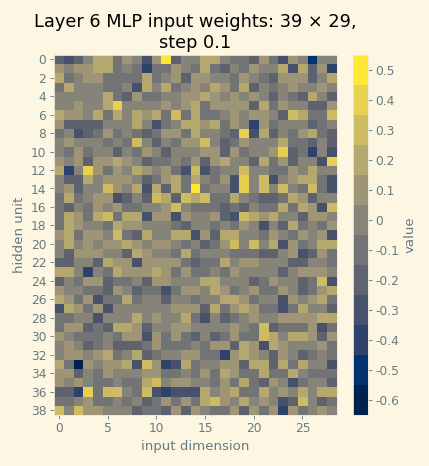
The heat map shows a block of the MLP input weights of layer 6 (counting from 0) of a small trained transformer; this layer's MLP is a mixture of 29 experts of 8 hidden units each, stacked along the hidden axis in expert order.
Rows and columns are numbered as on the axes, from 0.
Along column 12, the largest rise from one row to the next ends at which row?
16
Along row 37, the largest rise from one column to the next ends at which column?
25
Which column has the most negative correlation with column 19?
18
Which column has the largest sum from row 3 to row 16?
14
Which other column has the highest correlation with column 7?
21
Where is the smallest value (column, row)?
2, 33
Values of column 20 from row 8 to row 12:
-0.3 0 0 -0.2 0
